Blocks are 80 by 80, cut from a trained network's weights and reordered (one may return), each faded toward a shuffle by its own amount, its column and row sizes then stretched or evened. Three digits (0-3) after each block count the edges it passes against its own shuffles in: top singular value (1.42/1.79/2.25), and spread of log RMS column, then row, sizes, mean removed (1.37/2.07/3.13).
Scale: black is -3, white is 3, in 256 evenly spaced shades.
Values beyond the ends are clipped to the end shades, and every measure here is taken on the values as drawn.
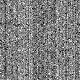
2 0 0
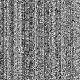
3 0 0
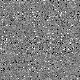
0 1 2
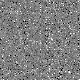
0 1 1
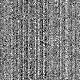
3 2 1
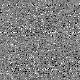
0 1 2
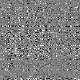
0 2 3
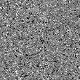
0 1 0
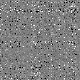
0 2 2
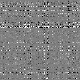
1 2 3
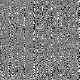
1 3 2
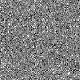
2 1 0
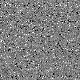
0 0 1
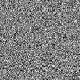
2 0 1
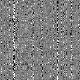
2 3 0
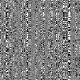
3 3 0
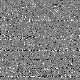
1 0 2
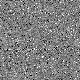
1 0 0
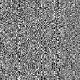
3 2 0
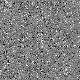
0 1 1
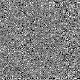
1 1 1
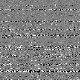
1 0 3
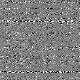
1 1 3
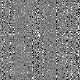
2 3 0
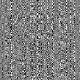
3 3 0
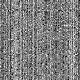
3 1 0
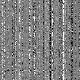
3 3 0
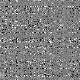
0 2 3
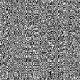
3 2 0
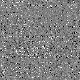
0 1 2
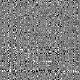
2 3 2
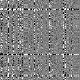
3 3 1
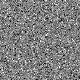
1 1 0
